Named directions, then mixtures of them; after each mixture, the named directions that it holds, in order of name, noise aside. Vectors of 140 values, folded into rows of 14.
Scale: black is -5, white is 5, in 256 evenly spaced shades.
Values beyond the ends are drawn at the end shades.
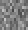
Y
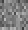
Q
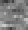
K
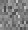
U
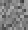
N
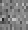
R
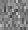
U.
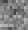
K, U.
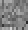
K, Q, R.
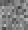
K, N.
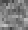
K.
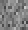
N, Q, U.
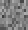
N.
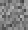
N.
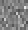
Q, U, Y.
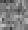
K, R.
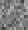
N.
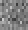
R.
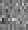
R.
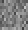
Q.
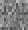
Q, U.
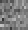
K, R, U.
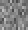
Y.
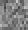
K, N, U.
